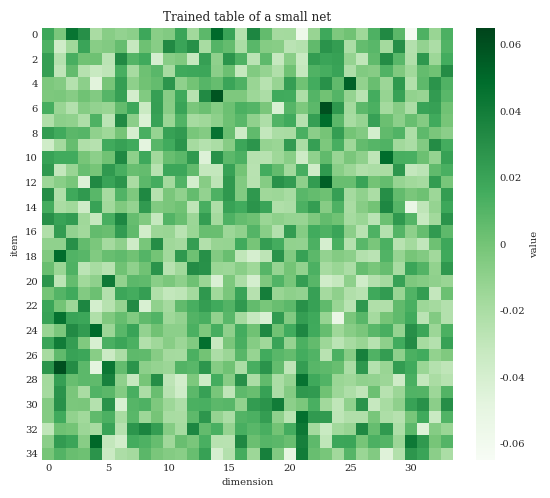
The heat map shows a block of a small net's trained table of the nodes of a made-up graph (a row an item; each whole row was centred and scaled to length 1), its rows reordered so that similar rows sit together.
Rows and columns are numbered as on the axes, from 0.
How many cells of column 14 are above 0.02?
4
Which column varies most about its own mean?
21
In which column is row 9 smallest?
8
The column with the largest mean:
22
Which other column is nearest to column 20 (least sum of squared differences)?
32
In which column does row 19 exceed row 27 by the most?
33
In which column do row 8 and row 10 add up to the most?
14
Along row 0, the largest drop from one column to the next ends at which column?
30
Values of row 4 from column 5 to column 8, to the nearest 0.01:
0 0.02 -0.01 0
